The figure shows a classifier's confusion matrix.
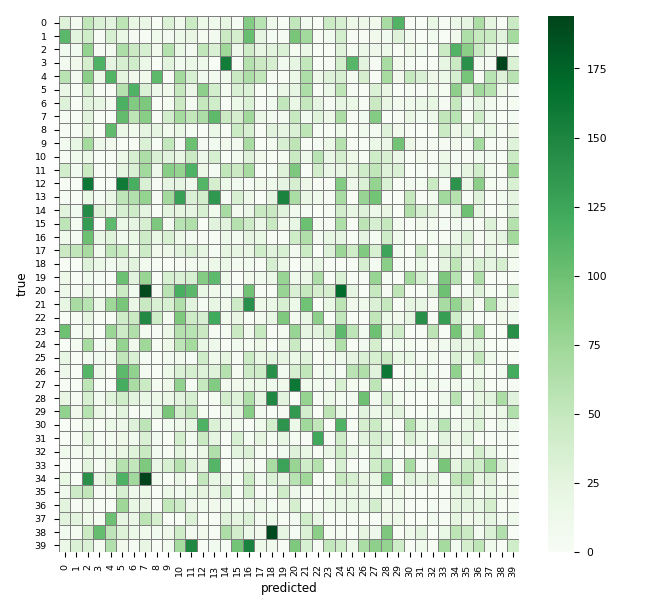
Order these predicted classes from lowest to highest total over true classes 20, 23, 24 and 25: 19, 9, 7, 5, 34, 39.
9, 19, 34, 39, 5, 7
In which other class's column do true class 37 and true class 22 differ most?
31
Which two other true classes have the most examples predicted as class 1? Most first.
21, 17
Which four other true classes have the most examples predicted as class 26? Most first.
28, 17, 13, 39
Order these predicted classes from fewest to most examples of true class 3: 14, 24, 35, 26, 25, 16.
26, 24, 16, 25, 35, 14
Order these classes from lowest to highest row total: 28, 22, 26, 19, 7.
28, 19, 7, 22, 26
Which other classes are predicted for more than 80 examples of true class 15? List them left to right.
2, 4, 8, 21
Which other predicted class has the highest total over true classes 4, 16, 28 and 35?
2
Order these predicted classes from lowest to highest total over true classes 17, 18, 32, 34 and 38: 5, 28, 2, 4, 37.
37, 4, 5, 2, 28
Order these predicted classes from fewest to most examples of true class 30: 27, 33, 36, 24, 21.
36, 27, 33, 21, 24
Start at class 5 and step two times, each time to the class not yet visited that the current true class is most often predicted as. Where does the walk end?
7
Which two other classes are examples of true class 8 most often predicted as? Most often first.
4, 21
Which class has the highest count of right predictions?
13
